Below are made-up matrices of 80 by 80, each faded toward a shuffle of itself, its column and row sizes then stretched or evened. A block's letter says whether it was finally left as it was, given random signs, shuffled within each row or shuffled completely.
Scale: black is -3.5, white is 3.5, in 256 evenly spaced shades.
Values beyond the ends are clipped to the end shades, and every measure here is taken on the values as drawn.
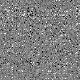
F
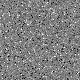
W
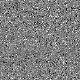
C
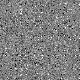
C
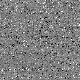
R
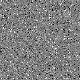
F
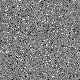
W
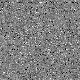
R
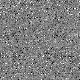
R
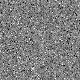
W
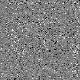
F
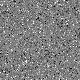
W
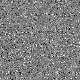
R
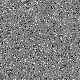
W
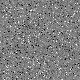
W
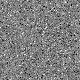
W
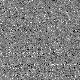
R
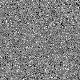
R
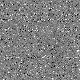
R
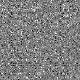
F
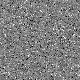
W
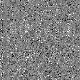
F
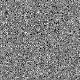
C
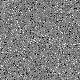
W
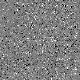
C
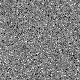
W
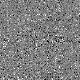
C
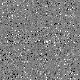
F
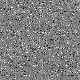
R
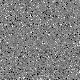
R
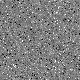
W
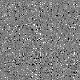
F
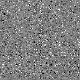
F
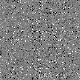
C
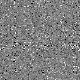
C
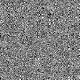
F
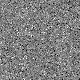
W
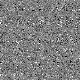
C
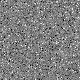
W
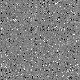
F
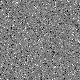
W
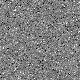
W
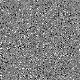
C
